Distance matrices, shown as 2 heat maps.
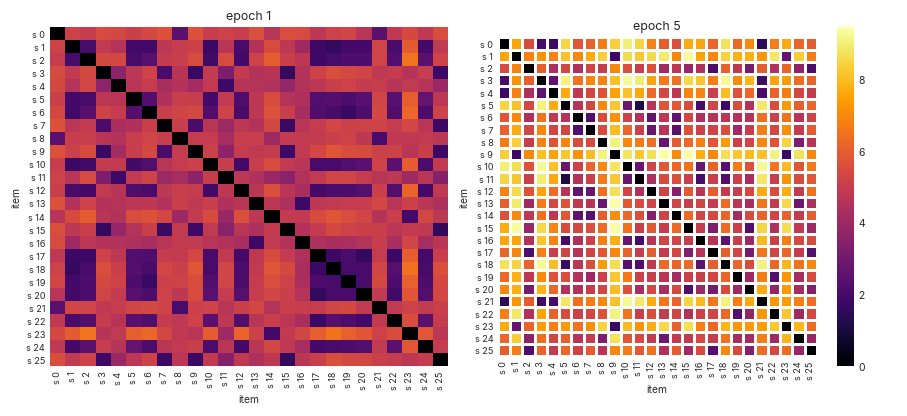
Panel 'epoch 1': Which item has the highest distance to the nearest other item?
s 0
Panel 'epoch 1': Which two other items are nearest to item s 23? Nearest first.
s 14, s 11
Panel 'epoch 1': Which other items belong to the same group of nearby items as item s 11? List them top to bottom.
s 4
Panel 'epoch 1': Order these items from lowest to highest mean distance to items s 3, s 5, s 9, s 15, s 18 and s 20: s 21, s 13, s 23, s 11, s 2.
s 2, s 11, s 13, s 21, s 23
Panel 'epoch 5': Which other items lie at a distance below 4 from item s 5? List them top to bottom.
s 10, s 11, s 16, s 18
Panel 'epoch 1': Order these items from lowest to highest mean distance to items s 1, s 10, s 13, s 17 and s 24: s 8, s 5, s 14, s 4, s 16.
s 5, s 16, s 4, s 8, s 14
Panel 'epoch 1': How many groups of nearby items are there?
6
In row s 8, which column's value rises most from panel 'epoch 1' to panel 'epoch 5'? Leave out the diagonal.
s 21
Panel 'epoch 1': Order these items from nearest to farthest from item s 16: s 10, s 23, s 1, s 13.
s 13, s 1, s 10, s 23
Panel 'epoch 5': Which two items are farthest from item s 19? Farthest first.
s 9, s 1
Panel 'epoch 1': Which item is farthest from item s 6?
s 23
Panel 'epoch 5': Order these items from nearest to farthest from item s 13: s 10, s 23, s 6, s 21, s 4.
s 6, s 4, s 10, s 21, s 23
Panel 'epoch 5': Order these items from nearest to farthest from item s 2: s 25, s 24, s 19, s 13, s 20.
s 25, s 20, s 24, s 13, s 19
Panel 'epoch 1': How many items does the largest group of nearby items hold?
12
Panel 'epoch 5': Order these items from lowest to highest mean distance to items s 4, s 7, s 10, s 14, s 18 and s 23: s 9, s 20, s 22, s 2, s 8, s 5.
s 5, s 2, s 20, s 22, s 8, s 9
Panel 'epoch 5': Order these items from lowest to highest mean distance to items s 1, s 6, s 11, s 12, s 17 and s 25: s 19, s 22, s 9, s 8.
s 19, s 22, s 8, s 9
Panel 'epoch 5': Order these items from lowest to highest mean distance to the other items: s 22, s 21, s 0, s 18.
s 22, s 18, s 0, s 21
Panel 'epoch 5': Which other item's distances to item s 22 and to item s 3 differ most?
s 21
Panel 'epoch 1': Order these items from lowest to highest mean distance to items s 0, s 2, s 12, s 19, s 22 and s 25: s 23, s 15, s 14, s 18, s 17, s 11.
s 17, s 18, s 15, s 11, s 14, s 23
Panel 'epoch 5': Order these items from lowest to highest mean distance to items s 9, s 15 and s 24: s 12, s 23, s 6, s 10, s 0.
s 6, s 23, s 12, s 10, s 0
